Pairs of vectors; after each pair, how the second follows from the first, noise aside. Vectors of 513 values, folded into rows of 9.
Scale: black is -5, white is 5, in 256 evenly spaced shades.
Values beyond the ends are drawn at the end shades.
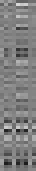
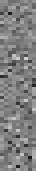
shuffled.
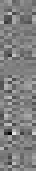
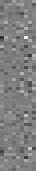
reversed, negated, partly zeroed.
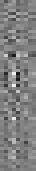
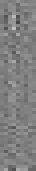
wrapped around, shrunk.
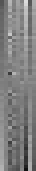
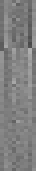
wrapped around, shrunk.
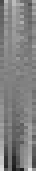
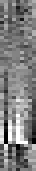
wrapped around, negated, scaled up.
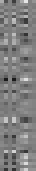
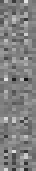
sign-scrambled.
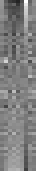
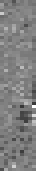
wrapped around, partly zeroed.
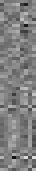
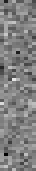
shuffled.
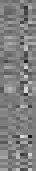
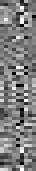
wrapped around, scaled up.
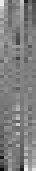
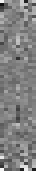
sign-scrambled.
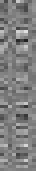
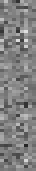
sign-scrambled.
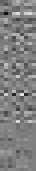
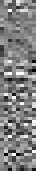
wrapped around, scaled up.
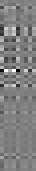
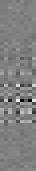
reversed, negated, partly zeroed.
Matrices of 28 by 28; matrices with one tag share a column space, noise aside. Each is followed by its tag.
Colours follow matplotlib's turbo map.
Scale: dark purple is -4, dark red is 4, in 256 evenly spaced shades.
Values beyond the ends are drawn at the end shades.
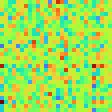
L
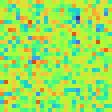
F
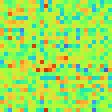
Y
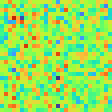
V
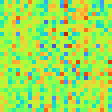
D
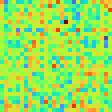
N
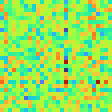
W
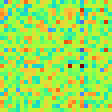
F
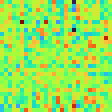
N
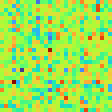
W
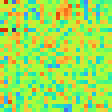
N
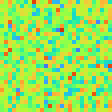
F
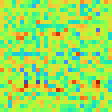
W
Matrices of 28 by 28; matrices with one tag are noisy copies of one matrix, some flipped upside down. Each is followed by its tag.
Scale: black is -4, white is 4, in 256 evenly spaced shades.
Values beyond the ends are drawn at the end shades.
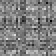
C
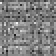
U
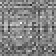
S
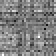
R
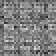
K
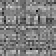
C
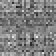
R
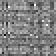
U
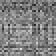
S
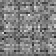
K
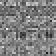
C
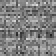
C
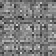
K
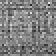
S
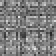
C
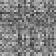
R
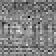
S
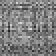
S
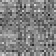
R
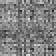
R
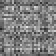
K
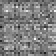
K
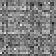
U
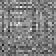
S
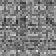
C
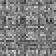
C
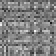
U
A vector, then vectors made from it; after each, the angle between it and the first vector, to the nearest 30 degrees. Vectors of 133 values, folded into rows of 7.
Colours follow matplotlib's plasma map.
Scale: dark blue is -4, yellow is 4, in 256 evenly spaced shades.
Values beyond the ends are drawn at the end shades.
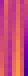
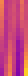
150 degrees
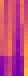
150 degrees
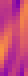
90 degrees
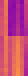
60 degrees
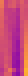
150 degrees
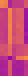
90 degrees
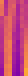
150 degrees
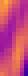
60 degrees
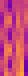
60 degrees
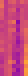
150 degrees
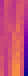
30 degrees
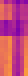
120 degrees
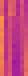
120 degrees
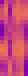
60 degrees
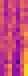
150 degrees
